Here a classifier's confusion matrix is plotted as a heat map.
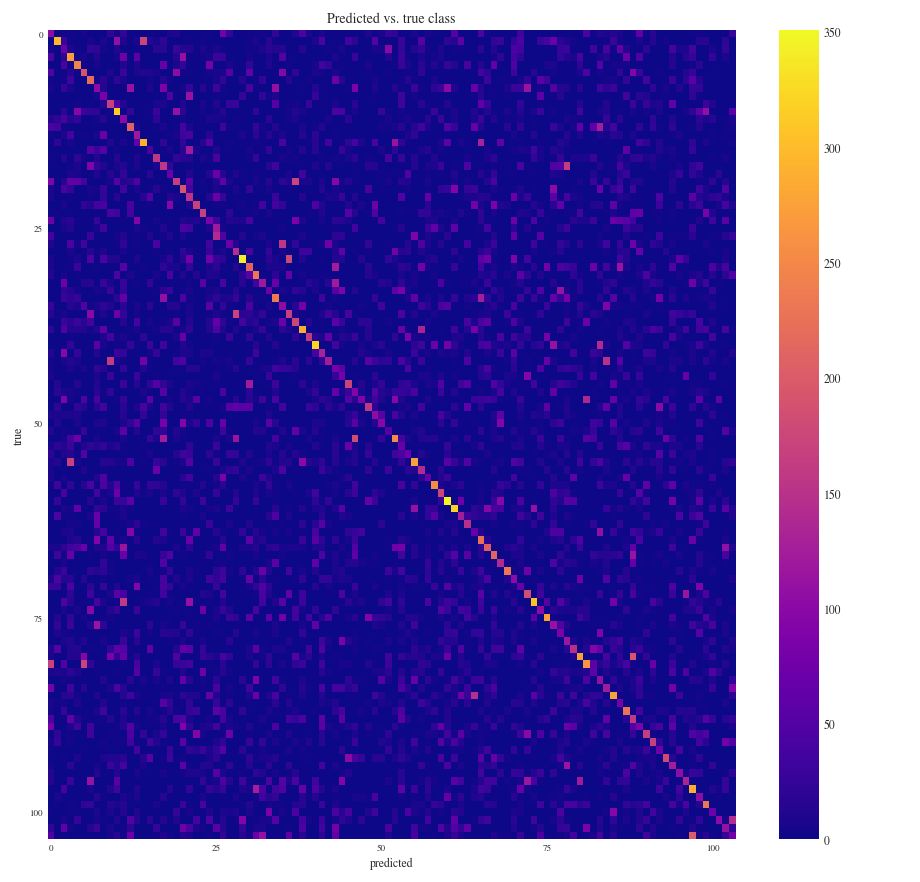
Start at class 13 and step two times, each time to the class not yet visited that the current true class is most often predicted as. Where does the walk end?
21
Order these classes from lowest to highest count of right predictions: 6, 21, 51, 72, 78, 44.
51, 44, 78, 21, 72, 6
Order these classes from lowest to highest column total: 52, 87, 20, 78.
52, 87, 78, 20
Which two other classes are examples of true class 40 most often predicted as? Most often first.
83, 76
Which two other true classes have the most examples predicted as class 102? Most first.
66, 91
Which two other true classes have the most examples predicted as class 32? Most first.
103, 69
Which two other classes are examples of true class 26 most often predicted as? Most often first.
25, 55
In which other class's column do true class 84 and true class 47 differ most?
81
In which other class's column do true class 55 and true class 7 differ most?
3
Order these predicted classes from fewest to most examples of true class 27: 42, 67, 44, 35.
44, 67, 42, 35
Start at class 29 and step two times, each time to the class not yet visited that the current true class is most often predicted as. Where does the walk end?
28
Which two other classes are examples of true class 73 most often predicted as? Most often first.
11, 21
